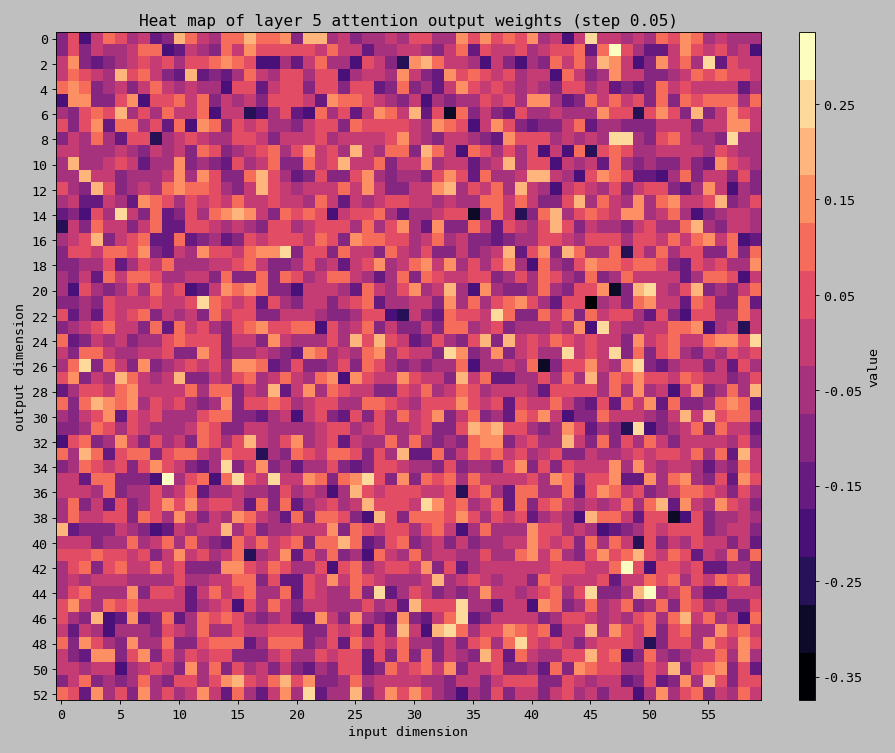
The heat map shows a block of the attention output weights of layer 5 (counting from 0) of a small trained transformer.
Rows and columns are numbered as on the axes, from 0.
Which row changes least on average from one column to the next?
43
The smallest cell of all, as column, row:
45, 21
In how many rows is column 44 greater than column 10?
20
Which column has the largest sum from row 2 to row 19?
47
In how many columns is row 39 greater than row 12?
20
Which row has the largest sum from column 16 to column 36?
35
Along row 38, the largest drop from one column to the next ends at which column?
52
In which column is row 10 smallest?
42
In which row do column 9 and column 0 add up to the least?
15
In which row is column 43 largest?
25
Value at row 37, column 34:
0.1
